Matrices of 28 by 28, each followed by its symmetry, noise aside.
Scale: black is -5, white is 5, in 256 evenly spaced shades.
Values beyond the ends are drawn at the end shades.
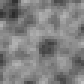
symmetric.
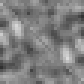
same after a half turn.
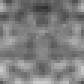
mirrored left to right.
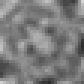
symmetric.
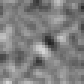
antisymmetric.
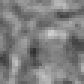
antisymmetric.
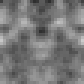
mirrored left to right.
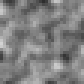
antisymmetric.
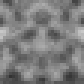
mirrored left to right.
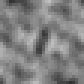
same after a half turn.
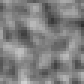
antisymmetric.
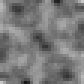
same after a half turn.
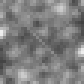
same after a half turn.
